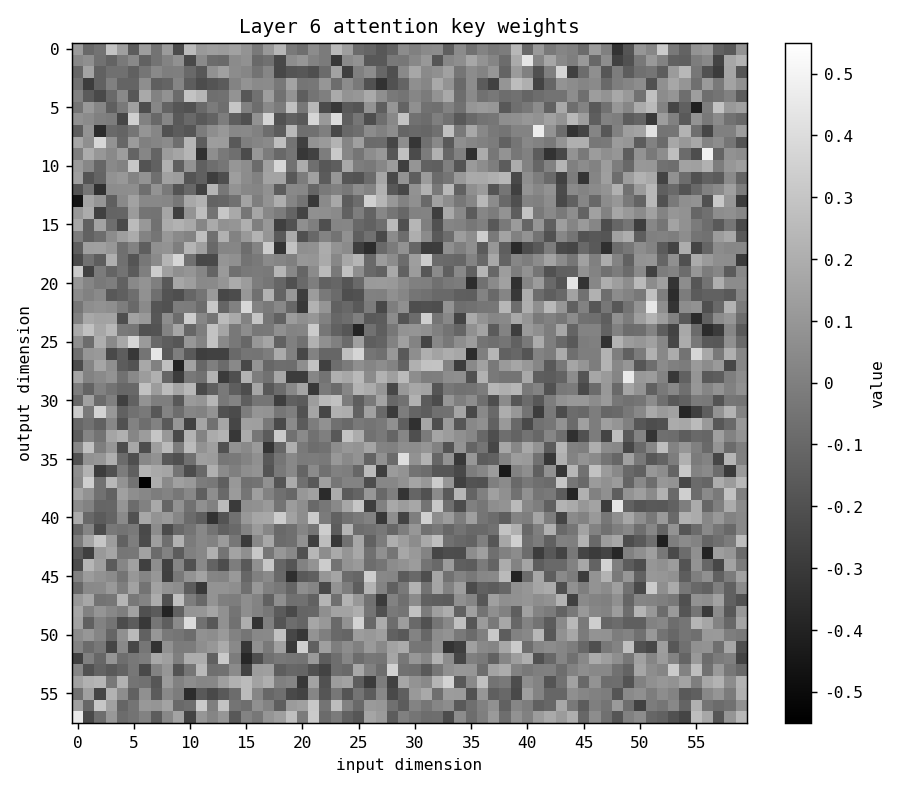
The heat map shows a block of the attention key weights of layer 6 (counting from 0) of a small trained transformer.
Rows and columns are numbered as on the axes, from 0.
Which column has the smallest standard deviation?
16
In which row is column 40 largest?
1
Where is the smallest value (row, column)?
37, 6
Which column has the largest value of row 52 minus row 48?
8
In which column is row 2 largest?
43
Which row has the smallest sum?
21
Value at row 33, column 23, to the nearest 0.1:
-0.2
